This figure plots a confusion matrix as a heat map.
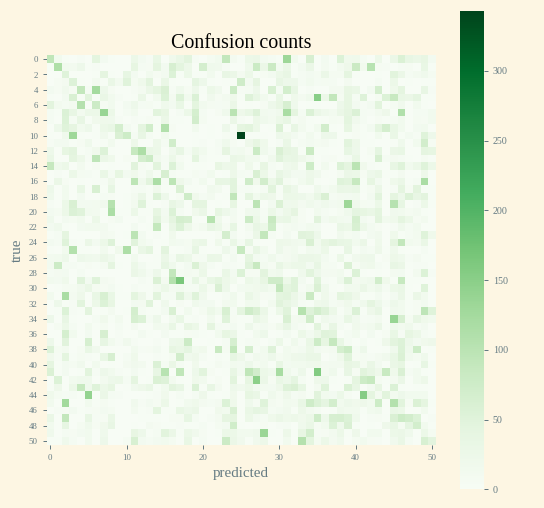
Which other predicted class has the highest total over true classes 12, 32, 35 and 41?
30
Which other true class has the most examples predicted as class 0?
14
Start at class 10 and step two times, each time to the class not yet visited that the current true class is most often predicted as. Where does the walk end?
3
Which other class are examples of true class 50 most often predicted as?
33
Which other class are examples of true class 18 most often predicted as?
24
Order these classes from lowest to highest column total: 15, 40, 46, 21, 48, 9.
9, 21, 48, 15, 40, 46
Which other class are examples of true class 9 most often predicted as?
15
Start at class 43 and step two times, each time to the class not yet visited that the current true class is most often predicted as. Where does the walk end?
6
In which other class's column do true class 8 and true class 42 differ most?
27
